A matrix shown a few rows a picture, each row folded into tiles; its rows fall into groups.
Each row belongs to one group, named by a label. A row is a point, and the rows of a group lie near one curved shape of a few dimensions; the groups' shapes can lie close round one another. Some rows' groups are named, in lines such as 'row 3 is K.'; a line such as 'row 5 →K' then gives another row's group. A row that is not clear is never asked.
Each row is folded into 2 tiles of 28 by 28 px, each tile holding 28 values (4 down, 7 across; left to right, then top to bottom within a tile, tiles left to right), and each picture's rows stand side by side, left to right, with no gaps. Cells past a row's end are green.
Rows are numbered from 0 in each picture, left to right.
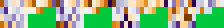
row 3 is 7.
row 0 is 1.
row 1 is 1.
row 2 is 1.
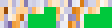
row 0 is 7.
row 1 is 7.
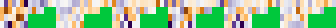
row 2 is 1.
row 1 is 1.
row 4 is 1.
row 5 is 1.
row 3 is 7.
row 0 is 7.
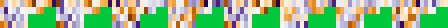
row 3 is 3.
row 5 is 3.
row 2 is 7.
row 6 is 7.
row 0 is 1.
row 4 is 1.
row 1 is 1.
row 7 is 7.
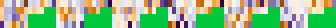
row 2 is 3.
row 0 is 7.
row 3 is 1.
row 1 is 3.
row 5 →1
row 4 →3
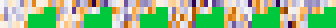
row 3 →3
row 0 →1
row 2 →7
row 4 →3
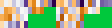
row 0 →3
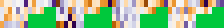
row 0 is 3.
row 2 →1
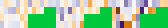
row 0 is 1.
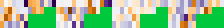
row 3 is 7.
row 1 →3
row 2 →1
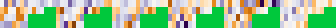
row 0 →7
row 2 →7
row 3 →1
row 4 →3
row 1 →7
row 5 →1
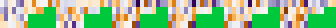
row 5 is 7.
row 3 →3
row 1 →1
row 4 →3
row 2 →3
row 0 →1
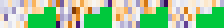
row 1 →7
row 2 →3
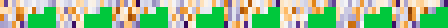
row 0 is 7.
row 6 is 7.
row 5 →3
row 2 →7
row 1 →1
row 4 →7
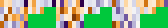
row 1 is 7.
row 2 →1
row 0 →3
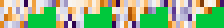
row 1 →1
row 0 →3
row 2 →7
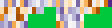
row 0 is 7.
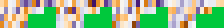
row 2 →3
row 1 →3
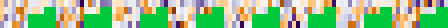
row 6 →7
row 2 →3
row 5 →1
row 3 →7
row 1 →3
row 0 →7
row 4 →1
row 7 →3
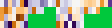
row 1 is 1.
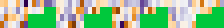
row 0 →3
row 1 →7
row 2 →7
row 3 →1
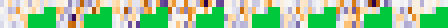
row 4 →1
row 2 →3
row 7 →1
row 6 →3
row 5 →1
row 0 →1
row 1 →7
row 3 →3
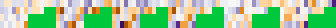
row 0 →1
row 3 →7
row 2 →7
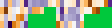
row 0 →7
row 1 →1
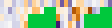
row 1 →7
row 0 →1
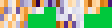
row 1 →1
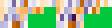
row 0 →7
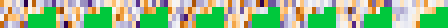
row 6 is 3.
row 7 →1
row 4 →3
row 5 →7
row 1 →7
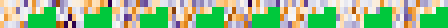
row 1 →1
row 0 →3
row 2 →7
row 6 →1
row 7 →7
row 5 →7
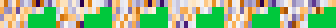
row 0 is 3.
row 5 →7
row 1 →3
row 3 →1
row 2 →3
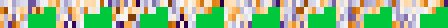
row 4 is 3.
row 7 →1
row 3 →1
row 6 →7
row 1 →1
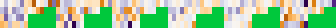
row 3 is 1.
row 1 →1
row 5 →3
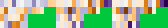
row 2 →3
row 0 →7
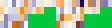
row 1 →3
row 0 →7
